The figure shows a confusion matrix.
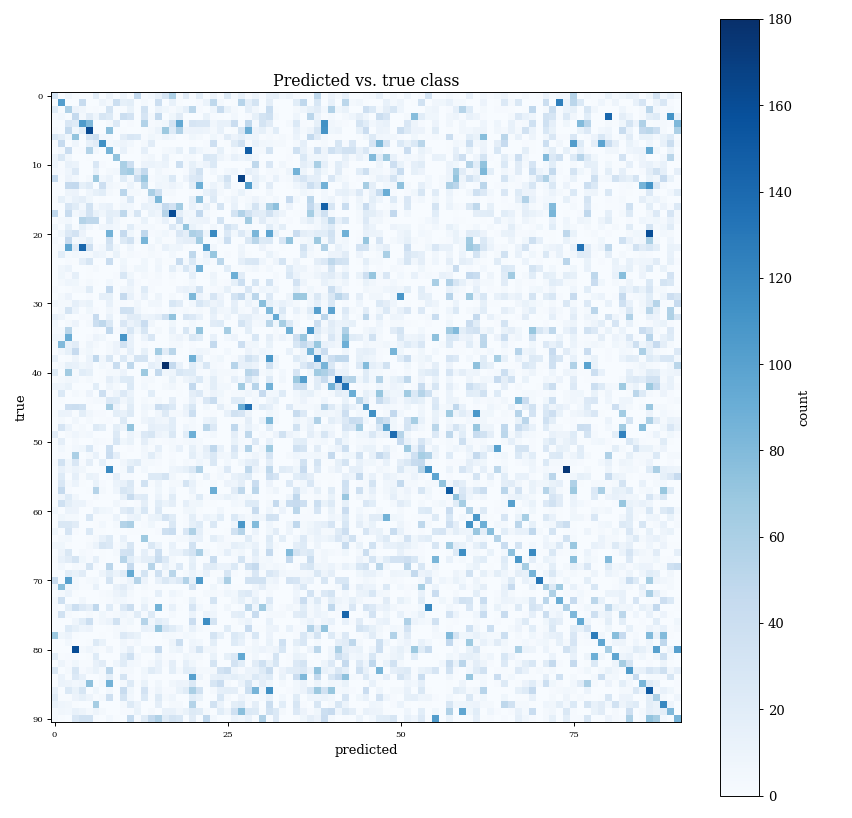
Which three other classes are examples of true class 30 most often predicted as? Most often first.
87, 90, 82
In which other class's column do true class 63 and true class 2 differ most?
61
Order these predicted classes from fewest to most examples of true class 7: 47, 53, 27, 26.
26, 27, 53, 47
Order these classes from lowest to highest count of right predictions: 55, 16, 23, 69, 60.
16, 60, 23, 69, 55
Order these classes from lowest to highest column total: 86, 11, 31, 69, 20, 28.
69, 11, 28, 20, 31, 86
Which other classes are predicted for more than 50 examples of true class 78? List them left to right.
0, 49, 57, 81, 86, 88
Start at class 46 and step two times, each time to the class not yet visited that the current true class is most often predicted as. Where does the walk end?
48
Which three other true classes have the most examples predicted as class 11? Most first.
69, 48, 62
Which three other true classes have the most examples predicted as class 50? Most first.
29, 13, 49
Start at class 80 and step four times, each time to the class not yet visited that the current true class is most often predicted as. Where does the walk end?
66
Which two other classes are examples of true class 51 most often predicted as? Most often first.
64, 31
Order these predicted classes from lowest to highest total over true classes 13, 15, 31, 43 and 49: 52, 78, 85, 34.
52, 34, 78, 85
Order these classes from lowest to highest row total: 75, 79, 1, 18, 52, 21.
18, 79, 75, 52, 1, 21
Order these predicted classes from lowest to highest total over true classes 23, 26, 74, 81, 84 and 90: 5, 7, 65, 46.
7, 5, 65, 46
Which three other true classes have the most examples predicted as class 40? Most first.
31, 42, 86
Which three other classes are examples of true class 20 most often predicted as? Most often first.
86, 23, 31
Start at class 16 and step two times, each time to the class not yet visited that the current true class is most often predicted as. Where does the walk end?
77
